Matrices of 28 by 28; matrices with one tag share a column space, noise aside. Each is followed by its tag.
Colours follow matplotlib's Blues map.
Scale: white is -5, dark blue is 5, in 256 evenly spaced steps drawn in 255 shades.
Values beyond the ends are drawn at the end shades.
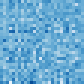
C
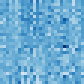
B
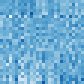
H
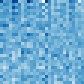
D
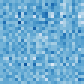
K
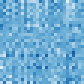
D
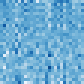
D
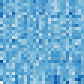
H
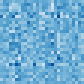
K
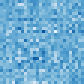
C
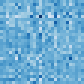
K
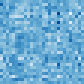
K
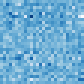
K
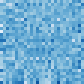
C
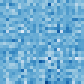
C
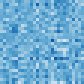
C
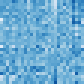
B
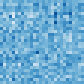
K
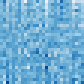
D
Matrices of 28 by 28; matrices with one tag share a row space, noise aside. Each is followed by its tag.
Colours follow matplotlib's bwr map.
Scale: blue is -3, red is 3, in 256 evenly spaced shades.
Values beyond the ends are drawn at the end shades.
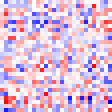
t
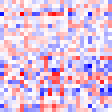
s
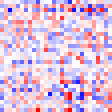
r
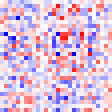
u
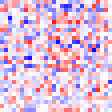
u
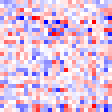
t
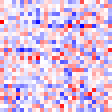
r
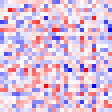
t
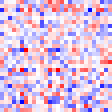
s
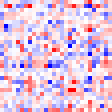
s
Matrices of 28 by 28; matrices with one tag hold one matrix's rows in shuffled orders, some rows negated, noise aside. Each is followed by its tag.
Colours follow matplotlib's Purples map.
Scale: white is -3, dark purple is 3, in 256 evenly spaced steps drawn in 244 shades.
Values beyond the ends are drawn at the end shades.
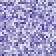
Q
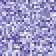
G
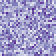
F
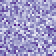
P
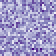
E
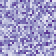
F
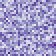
P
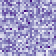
F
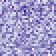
G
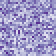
F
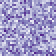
G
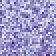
G
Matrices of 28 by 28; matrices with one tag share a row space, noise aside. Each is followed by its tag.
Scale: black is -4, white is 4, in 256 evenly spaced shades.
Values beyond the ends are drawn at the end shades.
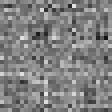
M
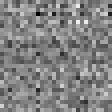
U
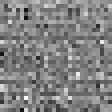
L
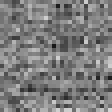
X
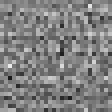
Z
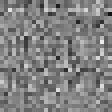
L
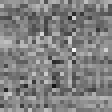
M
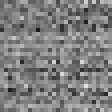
U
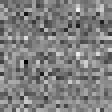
L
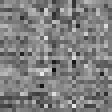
M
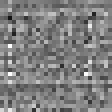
Z
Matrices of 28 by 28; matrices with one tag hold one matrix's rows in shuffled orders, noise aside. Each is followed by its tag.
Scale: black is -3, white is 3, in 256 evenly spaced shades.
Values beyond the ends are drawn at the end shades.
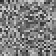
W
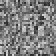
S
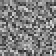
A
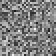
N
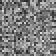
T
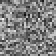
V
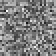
V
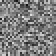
W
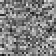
V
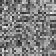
T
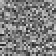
V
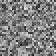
A
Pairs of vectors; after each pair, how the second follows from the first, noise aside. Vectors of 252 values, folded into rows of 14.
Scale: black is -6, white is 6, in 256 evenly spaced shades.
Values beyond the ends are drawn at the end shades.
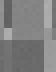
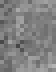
wrapped around, negated, partly zeroed.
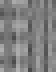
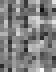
reversed, scaled up.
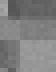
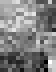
reversed, scaled up.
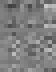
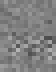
partly zeroed.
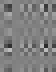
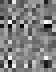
reversed, scaled up.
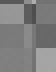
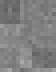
reversed, negated, shrunk.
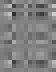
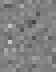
wrapped around, negated, partly zeroed.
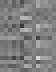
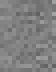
wrapped around, shrunk.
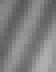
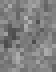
wrapped around, negated, partly zeroed.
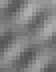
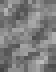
wrapped around, negated.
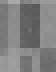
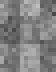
wrapped around, negated.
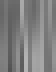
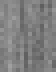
negated, shrunk.
